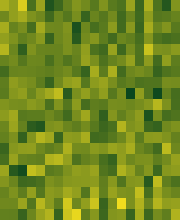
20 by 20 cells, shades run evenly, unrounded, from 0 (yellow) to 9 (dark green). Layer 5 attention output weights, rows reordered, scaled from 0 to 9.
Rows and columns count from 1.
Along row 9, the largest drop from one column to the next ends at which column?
16
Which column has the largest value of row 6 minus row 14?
8
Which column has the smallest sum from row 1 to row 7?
17
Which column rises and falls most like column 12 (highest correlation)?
3
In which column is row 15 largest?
13
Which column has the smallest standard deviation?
2
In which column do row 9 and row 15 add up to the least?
7
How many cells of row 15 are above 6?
4
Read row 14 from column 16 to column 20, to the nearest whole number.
5 6 7 2 5
